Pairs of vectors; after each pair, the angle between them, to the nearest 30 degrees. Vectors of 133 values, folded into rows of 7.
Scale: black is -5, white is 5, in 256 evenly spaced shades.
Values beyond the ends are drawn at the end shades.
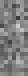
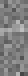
60 degrees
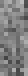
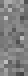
60 degrees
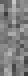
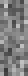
120 degrees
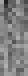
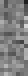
60 degrees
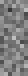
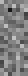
30 degrees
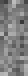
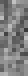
60 degrees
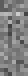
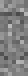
150 degrees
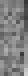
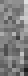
150 degrees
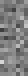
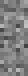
30 degrees
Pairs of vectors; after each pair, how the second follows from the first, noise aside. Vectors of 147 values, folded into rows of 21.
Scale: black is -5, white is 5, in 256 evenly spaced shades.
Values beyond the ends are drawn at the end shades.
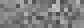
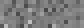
reversed, partly zeroed.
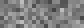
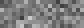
reversed, negated.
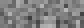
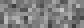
wrapped around, negated.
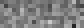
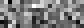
reversed, scaled up.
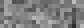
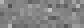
reversed, partly zeroed.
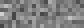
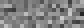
reversed, negated.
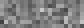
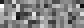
reversed, scaled up.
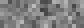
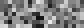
reversed, scaled up.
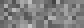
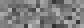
reversed, negated.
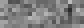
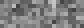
wrapped around, negated.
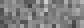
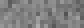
reversed, shrunk.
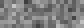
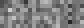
reversed, negated.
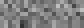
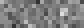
wrapped around, negated.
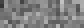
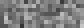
reversed, negated.
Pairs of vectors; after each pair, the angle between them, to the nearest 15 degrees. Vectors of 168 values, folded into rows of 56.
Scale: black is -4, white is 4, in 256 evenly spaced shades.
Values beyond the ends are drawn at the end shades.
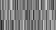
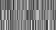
75 degrees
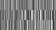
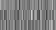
60 degrees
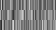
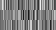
105 degrees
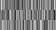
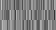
30 degrees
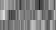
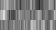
15 degrees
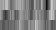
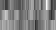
165 degrees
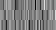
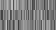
105 degrees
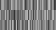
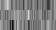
135 degrees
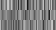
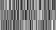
45 degrees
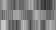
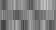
165 degrees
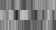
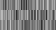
60 degrees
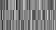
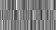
150 degrees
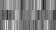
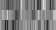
165 degrees
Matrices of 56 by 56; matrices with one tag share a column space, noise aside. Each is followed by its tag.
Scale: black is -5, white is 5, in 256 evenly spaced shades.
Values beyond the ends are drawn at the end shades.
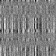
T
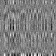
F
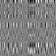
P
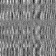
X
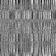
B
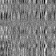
X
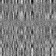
X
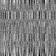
B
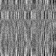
B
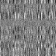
X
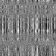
T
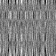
B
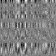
P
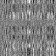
X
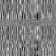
X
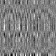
F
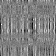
T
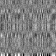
F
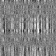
T
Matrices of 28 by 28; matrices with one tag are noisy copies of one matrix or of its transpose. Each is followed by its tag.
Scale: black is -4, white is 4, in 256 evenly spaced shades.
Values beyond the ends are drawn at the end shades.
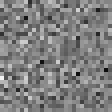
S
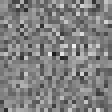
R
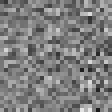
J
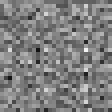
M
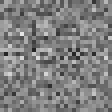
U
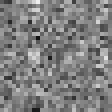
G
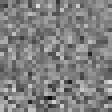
J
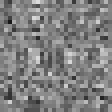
G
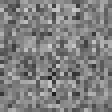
U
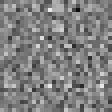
M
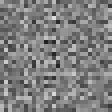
R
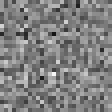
S
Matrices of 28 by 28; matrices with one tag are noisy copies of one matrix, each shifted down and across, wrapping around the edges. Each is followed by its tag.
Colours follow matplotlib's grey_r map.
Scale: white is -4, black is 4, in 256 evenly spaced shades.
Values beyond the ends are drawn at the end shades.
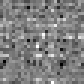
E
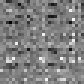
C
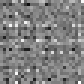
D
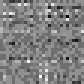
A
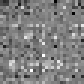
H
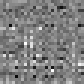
A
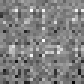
H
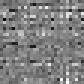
A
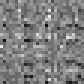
C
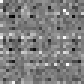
D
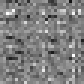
C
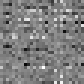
A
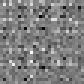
D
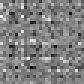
D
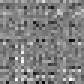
A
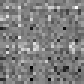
H
